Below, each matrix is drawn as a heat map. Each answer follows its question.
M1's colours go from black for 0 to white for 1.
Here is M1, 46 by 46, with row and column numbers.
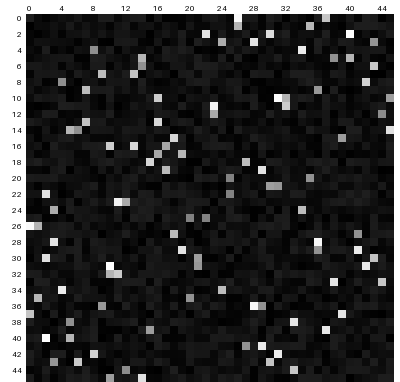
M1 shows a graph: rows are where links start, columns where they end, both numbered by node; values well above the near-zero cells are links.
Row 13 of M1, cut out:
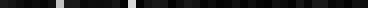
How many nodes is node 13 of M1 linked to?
2
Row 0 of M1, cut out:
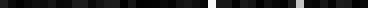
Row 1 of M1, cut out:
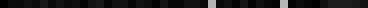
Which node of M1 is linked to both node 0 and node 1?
node 26
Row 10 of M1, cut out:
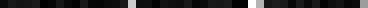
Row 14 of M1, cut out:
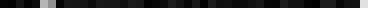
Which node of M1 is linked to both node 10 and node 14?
node 45
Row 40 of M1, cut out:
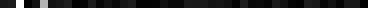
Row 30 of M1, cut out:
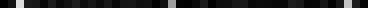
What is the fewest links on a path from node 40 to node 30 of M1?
2
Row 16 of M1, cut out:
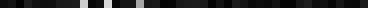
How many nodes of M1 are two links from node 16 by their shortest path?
5
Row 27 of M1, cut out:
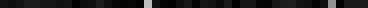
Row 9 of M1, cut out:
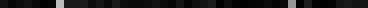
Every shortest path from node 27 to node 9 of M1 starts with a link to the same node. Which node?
node 41
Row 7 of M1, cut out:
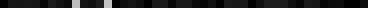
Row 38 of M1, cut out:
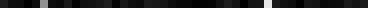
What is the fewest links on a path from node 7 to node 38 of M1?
7
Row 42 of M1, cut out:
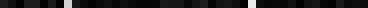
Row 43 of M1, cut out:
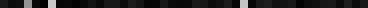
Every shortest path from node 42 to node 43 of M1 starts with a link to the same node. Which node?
node 31
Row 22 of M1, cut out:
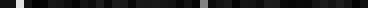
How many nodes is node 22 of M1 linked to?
2
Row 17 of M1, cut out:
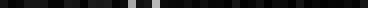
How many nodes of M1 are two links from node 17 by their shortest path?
3
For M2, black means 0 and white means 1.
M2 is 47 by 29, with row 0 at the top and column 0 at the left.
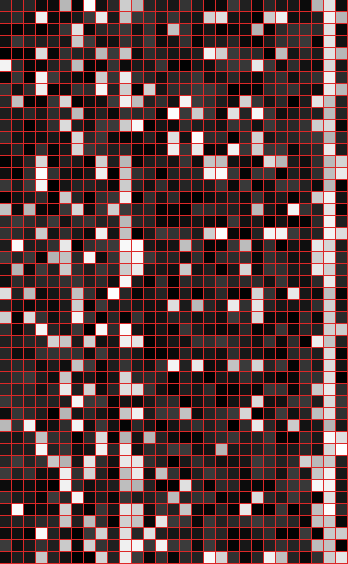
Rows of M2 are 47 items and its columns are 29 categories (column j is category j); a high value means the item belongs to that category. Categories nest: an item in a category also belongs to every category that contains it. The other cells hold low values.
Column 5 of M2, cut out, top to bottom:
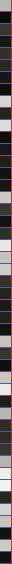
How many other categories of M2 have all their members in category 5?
9
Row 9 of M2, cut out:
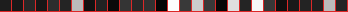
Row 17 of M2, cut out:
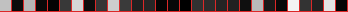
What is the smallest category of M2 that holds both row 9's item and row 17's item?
21
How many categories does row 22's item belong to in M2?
8
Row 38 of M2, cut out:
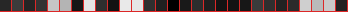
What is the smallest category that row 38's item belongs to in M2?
25
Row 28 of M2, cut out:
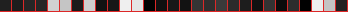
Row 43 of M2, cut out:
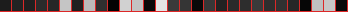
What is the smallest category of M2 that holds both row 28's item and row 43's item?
7
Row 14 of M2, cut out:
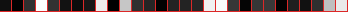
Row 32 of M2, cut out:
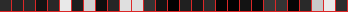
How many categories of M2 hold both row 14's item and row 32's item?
2
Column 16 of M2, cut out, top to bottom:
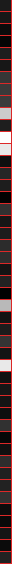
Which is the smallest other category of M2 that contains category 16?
14
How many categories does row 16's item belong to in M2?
4
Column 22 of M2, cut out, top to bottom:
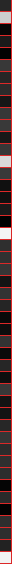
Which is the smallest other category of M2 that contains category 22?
23
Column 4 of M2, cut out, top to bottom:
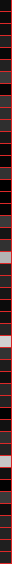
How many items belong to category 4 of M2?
3
